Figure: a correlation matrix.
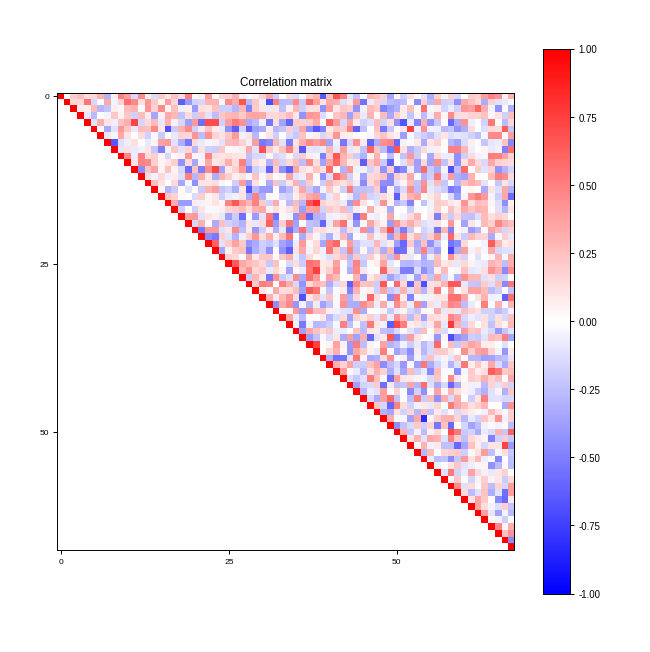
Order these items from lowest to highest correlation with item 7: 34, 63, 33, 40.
34, 40, 63, 33
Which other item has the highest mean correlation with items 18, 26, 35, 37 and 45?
38
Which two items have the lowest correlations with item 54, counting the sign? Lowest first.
48, 28
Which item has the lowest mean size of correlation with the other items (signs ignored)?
57
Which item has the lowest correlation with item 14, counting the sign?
28
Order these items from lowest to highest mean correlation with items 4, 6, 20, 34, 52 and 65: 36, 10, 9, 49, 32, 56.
32, 56, 49, 10, 36, 9
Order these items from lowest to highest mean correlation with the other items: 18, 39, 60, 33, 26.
39, 18, 33, 60, 26
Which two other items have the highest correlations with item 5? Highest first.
52, 66
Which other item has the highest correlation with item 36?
49
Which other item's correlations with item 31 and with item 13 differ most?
1
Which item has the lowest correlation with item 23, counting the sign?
58
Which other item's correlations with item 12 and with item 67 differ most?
66
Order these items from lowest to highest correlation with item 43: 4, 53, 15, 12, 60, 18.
53, 12, 15, 60, 18, 4
